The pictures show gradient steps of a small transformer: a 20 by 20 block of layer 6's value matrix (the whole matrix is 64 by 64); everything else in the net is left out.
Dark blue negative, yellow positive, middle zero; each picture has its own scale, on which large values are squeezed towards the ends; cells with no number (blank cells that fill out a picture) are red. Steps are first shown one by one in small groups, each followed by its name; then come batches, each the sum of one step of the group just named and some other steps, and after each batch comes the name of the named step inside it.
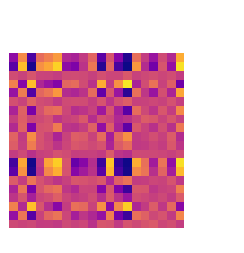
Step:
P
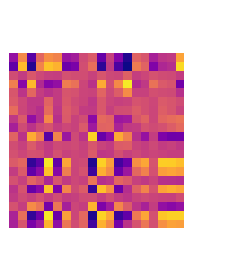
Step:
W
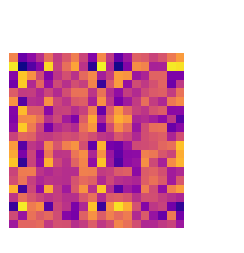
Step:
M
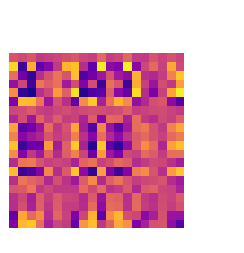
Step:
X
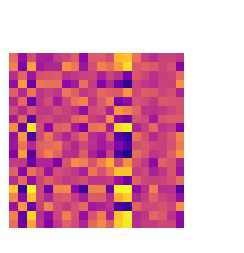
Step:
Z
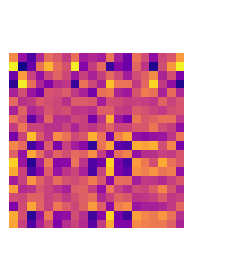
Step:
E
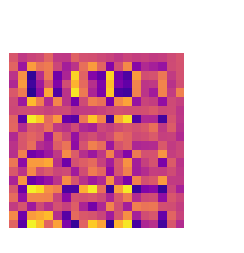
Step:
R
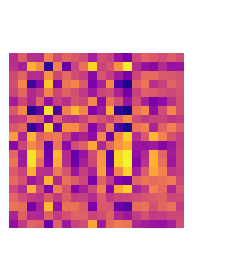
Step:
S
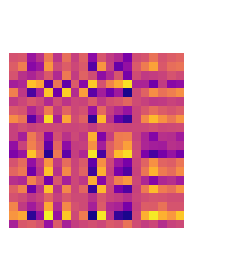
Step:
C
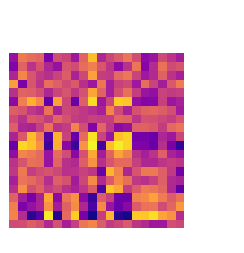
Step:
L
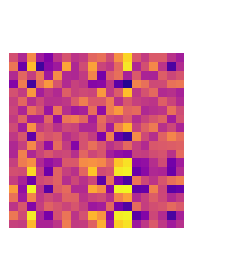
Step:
Z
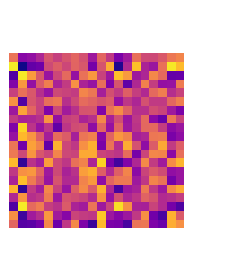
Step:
M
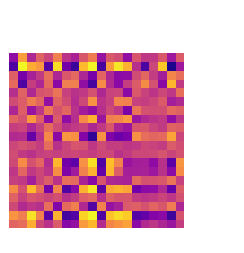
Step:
P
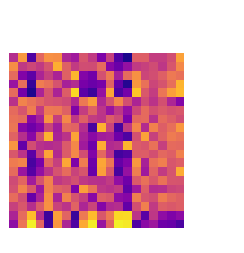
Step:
X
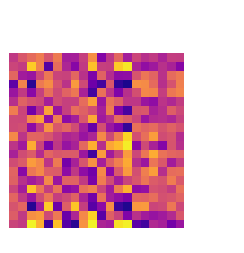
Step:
S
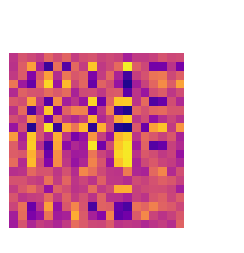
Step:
S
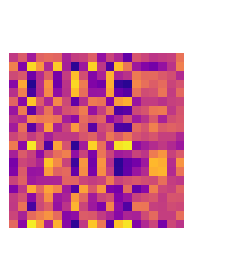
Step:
R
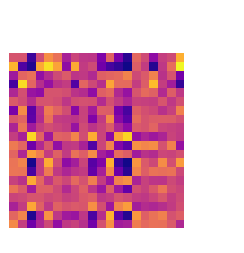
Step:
E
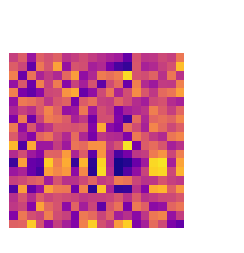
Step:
X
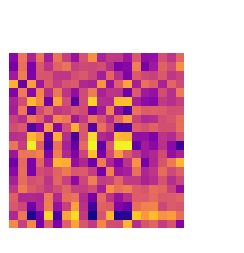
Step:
L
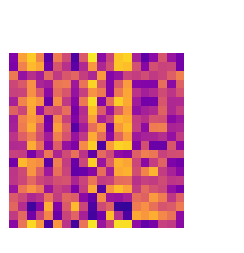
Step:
L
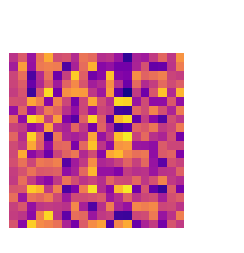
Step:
R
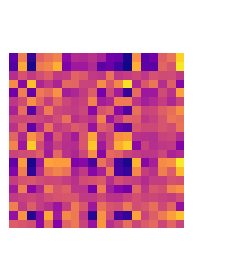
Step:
P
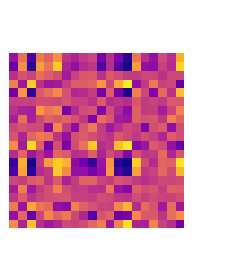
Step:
P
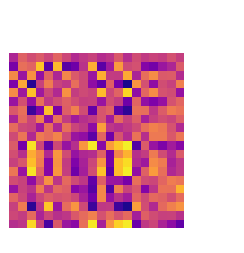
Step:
S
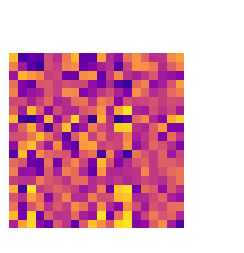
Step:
Z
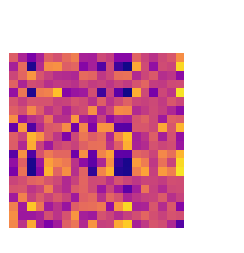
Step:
P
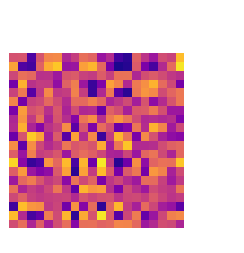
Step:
M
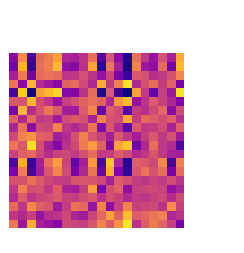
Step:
P
